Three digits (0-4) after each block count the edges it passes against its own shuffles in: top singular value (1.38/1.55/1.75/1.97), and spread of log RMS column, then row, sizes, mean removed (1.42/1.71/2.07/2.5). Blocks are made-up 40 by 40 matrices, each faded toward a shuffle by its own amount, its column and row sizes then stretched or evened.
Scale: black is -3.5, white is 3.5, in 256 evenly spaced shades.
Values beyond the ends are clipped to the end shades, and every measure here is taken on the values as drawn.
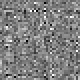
2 2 2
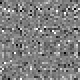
2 0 3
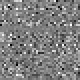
1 0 4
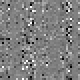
1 4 0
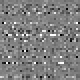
3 0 4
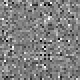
0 3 1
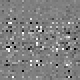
0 2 4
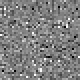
0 0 1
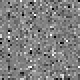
0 2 0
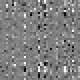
3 4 1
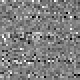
1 0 4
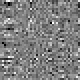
4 2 1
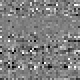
2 2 4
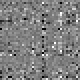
3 2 3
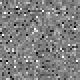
0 0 1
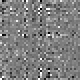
4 3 3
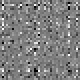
4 4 3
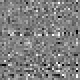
3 2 3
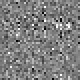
2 3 1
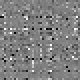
4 2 3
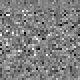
1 0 3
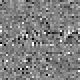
1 2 3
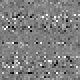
0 0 4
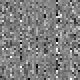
1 4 0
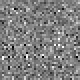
1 1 2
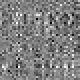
4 2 2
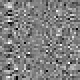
4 3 0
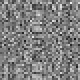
4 2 0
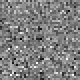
0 0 3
